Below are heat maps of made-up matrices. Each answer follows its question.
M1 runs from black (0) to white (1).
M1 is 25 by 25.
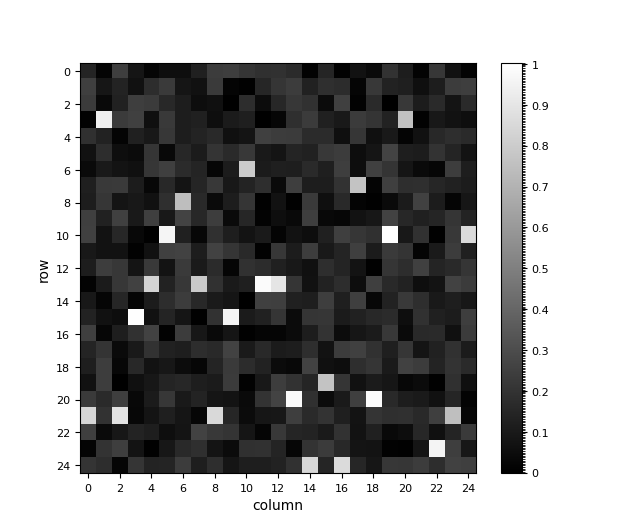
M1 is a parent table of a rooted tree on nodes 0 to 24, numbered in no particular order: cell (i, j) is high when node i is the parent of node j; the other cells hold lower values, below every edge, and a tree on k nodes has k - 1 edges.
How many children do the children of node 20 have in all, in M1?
4
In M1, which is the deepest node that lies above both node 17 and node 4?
13
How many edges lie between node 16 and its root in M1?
5
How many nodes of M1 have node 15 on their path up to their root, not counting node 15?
11
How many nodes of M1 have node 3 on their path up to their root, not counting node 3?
9
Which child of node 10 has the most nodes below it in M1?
19
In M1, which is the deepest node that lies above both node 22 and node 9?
21
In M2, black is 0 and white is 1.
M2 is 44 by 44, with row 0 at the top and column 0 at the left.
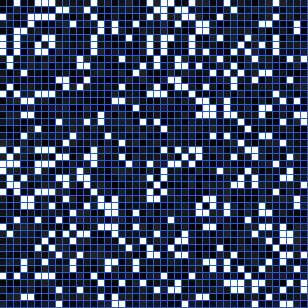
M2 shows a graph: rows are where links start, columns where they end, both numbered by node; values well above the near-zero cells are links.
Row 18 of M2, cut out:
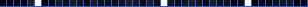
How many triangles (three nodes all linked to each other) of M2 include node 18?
2
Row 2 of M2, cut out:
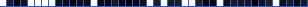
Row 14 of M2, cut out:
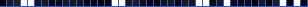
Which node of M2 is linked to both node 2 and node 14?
node 4
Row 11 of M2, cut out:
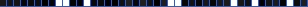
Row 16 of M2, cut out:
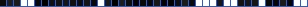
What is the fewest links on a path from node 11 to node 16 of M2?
2
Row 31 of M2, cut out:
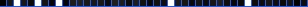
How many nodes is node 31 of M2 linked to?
5
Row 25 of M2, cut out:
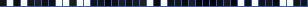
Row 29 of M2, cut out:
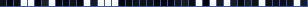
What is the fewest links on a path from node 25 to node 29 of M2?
2
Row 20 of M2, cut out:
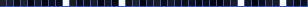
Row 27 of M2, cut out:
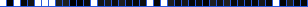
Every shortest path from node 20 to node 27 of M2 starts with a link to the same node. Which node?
node 34
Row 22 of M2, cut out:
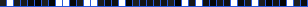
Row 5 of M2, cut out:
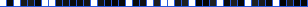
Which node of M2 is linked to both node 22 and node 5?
node 13
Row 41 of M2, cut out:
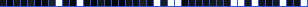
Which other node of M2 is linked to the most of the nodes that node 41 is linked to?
node 36
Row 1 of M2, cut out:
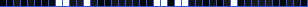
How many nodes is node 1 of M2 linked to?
8
